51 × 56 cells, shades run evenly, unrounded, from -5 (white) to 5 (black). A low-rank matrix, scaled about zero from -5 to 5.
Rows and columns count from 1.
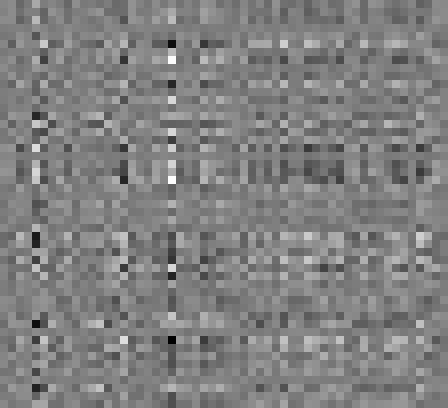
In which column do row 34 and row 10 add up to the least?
22
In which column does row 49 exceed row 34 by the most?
5
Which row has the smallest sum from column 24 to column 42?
30
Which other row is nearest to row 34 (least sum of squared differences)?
23
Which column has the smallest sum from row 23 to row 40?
39
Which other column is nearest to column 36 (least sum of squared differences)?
50
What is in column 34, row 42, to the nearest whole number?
0
